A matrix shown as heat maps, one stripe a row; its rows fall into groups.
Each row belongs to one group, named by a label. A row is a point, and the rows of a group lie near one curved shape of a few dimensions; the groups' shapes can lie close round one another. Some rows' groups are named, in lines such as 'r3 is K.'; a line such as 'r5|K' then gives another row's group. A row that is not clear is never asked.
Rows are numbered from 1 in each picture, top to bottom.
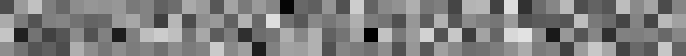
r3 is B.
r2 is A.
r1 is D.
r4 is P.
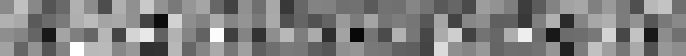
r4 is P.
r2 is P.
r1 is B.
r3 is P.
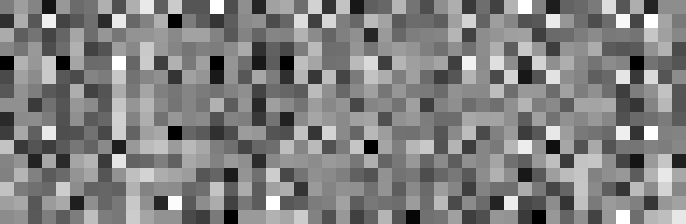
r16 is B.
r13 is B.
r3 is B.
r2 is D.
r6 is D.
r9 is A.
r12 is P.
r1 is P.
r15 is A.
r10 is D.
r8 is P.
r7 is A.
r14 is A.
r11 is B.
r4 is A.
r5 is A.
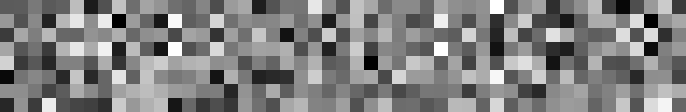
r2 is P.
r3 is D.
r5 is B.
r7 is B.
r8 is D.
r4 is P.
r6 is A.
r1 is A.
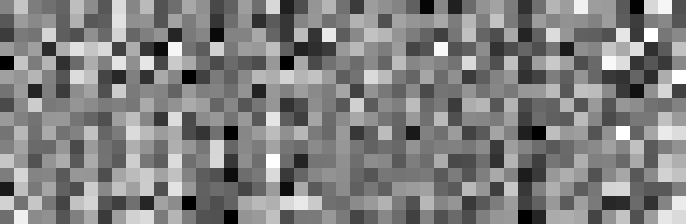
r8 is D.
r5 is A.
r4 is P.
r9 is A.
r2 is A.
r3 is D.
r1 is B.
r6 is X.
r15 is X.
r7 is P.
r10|B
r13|B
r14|A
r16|B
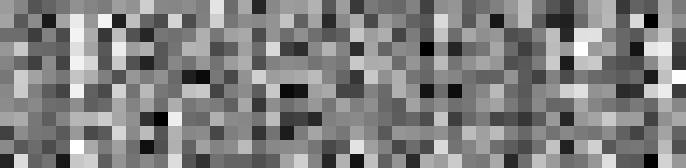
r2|P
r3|P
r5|P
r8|A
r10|A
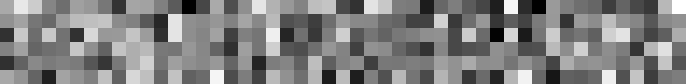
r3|A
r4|B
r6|P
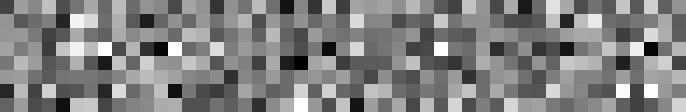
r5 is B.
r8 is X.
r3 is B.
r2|P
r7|D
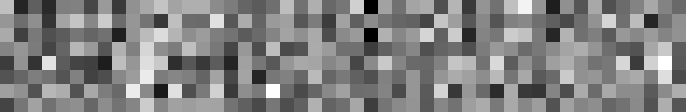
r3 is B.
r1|B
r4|B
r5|D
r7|A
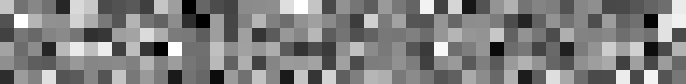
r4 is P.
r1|X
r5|P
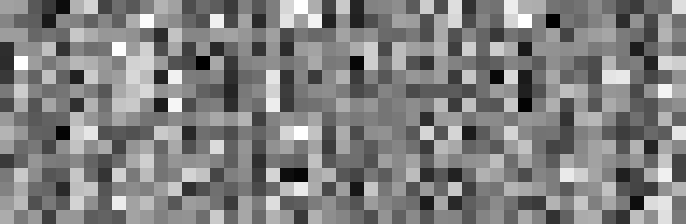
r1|X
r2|P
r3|P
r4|A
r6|A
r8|A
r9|P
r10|X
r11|P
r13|B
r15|B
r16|A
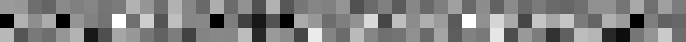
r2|A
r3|A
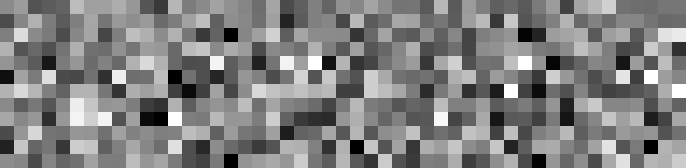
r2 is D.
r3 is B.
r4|B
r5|P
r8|P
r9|P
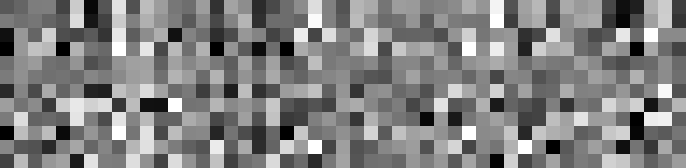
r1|A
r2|A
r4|A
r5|A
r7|D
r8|P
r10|A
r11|P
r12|A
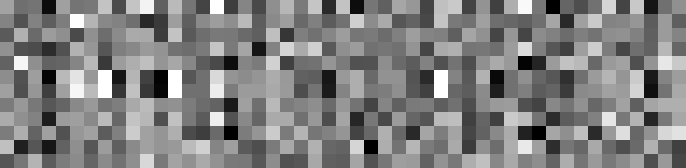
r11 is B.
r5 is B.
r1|P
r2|P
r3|A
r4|P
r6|P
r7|P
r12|D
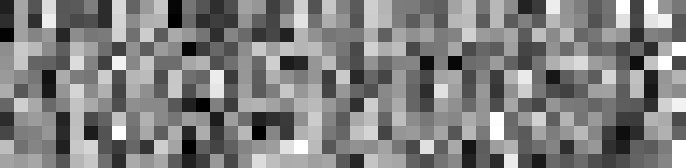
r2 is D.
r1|D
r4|X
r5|B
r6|P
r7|P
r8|X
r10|A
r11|X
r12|X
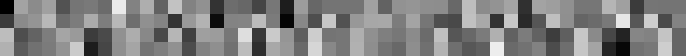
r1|A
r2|D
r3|A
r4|A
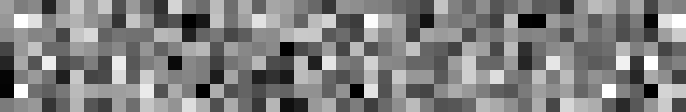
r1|P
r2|X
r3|X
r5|D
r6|A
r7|X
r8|B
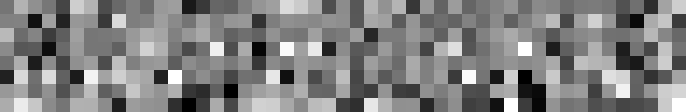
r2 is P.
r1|X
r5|P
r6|A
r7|B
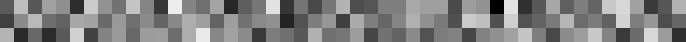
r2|D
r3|B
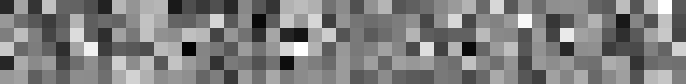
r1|D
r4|X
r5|A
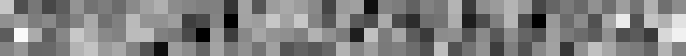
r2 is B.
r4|P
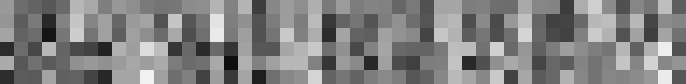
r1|P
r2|P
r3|P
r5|B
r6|D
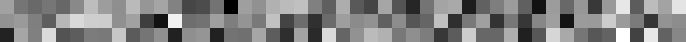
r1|B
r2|P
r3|D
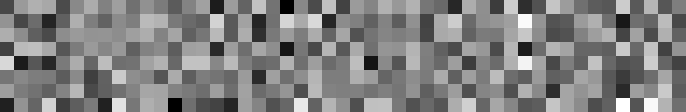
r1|D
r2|P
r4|D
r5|B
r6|A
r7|A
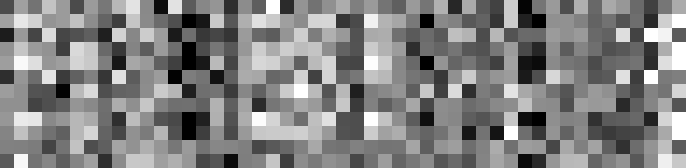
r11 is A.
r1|A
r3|D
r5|X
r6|D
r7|X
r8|P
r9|X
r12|B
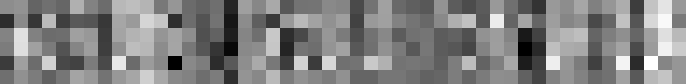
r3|B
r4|B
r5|D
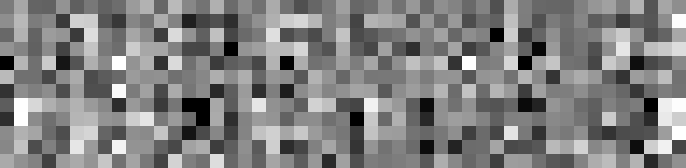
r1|A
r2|X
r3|A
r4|B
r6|A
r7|A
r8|X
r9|X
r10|X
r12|P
